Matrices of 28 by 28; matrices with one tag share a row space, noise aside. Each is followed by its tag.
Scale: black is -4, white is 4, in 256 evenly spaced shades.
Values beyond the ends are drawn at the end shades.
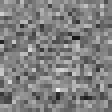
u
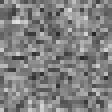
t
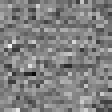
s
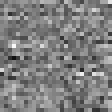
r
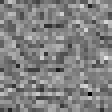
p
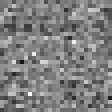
r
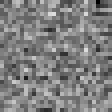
s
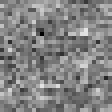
p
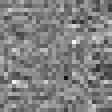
r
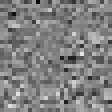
r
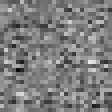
r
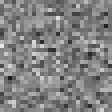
p
